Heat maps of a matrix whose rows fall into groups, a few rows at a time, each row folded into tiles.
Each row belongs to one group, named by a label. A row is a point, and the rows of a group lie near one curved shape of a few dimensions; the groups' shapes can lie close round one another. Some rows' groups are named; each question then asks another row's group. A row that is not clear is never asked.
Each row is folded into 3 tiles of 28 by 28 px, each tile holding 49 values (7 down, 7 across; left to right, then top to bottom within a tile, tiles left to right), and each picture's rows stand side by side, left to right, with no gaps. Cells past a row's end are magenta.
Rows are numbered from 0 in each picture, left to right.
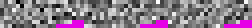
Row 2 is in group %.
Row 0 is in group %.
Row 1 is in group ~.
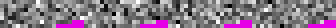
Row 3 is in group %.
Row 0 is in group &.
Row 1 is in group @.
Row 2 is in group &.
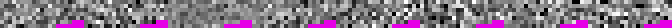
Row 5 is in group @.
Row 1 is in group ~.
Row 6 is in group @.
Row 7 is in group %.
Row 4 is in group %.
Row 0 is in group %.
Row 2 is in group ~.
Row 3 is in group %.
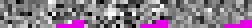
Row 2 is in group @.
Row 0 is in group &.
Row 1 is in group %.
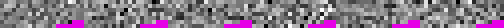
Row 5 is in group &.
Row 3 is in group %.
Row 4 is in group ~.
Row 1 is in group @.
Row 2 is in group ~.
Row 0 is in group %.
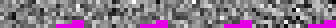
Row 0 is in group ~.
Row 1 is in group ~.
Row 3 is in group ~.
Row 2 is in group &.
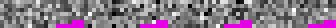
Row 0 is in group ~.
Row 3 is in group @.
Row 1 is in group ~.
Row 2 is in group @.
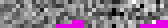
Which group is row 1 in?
~
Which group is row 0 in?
%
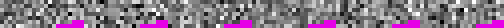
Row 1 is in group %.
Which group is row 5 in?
@
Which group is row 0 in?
@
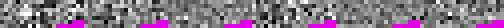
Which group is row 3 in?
@
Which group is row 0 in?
%
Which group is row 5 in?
@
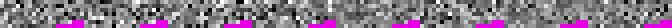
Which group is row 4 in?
%
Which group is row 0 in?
%
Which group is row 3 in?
~
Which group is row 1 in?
&
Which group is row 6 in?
&
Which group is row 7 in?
@
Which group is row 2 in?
@
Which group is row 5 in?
@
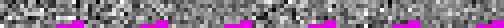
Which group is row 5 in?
~
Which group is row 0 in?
~
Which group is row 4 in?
~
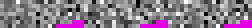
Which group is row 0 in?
@
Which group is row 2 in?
@
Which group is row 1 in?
&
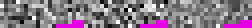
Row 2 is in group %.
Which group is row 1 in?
~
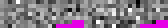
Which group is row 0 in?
@
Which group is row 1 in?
~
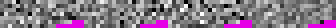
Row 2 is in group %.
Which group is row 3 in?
%
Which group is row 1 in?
@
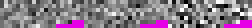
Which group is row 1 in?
%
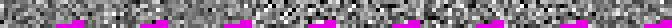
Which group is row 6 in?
%
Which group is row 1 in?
%
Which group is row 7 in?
~
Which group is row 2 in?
~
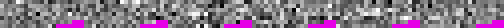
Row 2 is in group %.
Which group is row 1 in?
@
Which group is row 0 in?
@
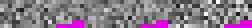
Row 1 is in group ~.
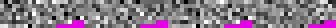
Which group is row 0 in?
&
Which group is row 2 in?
&
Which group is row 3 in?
%
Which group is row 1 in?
@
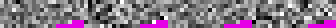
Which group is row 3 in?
&
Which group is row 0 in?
%
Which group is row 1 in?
&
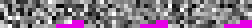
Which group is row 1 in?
&
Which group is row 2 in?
&
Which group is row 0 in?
&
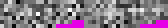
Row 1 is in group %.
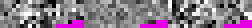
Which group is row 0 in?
%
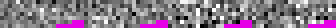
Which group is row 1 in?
@
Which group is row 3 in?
~
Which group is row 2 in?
~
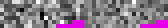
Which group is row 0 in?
~
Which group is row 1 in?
&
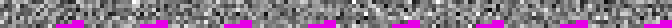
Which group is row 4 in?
@
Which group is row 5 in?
@
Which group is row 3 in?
~
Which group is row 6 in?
@
